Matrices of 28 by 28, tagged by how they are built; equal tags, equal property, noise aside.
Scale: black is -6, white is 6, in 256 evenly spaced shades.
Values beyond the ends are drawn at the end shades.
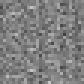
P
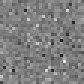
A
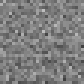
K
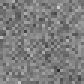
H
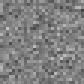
P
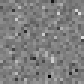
A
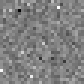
A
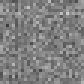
P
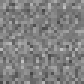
K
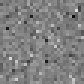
A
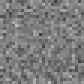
K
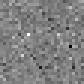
A
